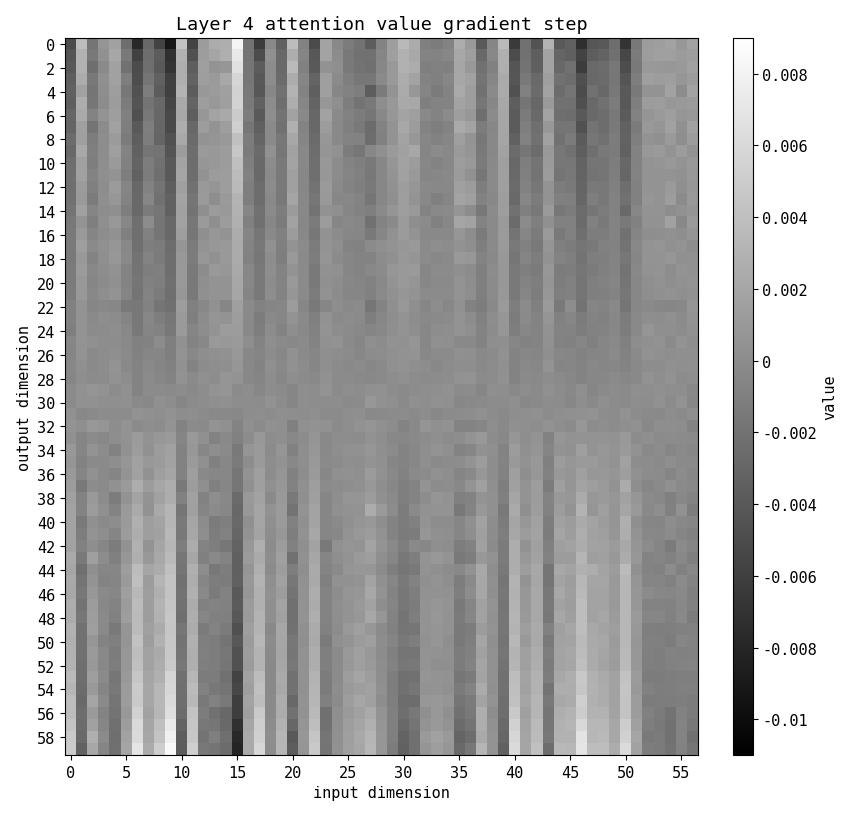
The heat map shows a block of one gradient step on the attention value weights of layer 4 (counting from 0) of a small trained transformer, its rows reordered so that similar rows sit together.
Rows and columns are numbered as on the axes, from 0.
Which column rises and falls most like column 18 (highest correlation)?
28
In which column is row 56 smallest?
15
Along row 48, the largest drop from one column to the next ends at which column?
10
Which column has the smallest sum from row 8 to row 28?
9
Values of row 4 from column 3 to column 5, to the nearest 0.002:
0 0.002 -0.002
